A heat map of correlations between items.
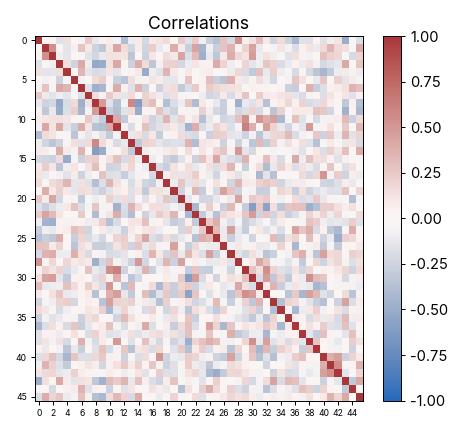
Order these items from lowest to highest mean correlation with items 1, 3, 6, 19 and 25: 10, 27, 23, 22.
23, 10, 27, 22
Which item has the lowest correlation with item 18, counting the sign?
8
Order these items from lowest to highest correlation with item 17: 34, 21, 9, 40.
34, 21, 9, 40
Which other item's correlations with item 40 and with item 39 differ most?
27
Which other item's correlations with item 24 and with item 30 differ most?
21
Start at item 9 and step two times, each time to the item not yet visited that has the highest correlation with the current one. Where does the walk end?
13
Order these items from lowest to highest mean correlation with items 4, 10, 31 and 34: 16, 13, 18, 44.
44, 16, 13, 18
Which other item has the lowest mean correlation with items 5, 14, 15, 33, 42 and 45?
9
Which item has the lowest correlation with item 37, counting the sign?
32
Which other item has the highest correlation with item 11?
29
